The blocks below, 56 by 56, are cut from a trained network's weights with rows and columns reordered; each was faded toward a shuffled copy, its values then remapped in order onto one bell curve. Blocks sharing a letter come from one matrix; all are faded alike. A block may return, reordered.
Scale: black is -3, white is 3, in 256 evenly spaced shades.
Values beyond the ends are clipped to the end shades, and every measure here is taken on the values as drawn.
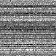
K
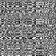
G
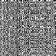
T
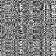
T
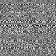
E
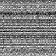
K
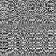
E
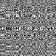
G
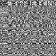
E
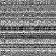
K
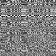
E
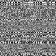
E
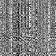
T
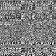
G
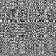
E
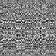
G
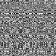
E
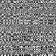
G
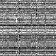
K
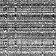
K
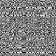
E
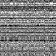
K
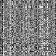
T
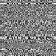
E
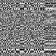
E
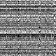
K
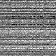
K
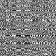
E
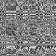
E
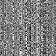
T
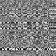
E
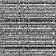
K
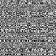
G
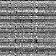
K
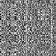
T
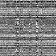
K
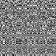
G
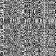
T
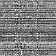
K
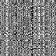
T
